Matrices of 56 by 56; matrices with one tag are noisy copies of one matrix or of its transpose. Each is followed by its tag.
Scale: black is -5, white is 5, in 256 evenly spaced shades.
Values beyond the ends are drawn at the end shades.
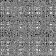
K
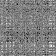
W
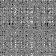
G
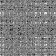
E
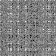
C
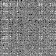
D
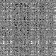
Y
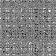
C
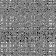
W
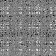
K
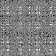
K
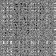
Y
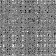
E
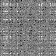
D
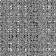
C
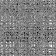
W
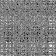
W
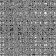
E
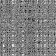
E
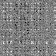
Y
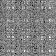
K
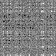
Y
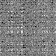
G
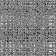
W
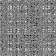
C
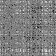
W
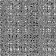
C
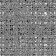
E
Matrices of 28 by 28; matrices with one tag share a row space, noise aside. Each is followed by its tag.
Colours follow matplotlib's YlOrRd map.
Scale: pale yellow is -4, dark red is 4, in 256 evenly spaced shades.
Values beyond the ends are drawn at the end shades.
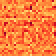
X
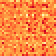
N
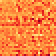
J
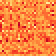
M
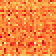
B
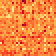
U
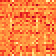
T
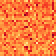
X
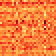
U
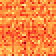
U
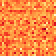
N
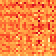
J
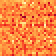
U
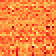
T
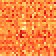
U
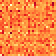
M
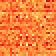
T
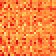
B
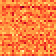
U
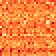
M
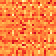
U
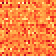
M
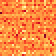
U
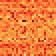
U
